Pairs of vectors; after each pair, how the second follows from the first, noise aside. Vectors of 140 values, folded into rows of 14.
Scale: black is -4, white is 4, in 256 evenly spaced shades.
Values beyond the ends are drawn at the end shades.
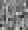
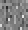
negated, partly zeroed.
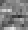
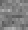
shrunk.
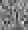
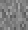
wrapped around, negated, shrunk.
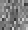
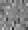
negated, partly zeroed.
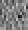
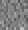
wrapped around, negated, shrunk.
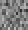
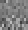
negated, partly zeroed.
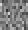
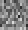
reversed, negated.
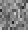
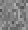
shrunk.
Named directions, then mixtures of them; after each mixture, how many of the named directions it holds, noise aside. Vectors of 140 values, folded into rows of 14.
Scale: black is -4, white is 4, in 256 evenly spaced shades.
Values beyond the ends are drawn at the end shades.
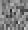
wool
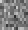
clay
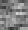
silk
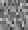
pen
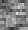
one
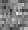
two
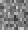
one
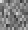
three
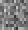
one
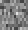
three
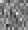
three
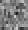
two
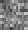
three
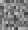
one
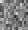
two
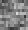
one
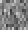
two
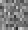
one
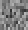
one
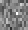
four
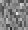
four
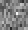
four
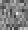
three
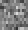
two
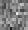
three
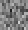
one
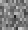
one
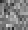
four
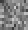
four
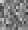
two
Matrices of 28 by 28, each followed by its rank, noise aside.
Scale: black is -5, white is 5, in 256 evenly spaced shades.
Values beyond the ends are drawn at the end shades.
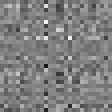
three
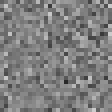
six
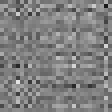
three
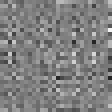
three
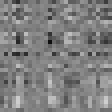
two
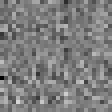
six
